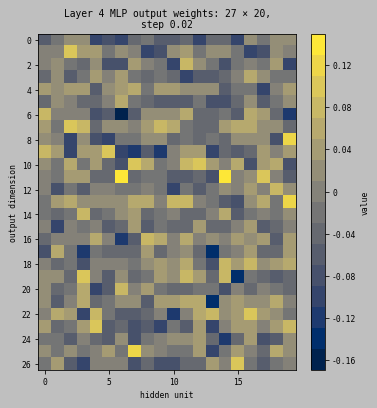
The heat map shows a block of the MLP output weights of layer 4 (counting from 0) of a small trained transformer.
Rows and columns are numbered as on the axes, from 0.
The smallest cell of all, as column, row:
6, 6
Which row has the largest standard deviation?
9
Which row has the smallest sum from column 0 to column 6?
0
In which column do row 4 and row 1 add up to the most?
2
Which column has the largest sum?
16
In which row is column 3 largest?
19
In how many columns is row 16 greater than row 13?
6
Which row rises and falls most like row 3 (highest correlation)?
5
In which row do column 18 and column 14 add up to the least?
24
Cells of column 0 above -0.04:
22
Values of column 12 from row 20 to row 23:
-0.02 0.06 0.06 0.04
